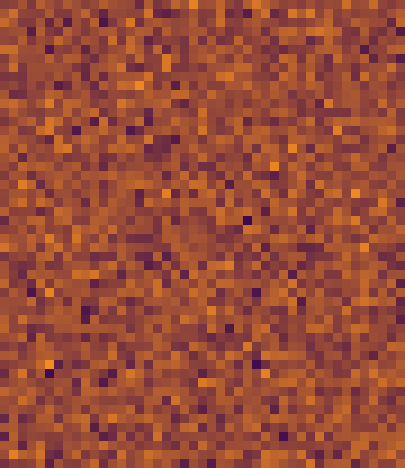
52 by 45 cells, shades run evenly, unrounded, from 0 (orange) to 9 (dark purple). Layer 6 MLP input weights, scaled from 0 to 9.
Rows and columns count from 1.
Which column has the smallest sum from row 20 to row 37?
41
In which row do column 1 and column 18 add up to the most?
25
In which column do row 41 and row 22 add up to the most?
29
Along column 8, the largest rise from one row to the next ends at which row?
18
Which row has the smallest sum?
51
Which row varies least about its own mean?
11
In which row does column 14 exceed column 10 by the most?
31
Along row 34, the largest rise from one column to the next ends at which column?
34
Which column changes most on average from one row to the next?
6
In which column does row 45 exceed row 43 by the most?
23
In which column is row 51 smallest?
2
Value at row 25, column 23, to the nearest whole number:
5
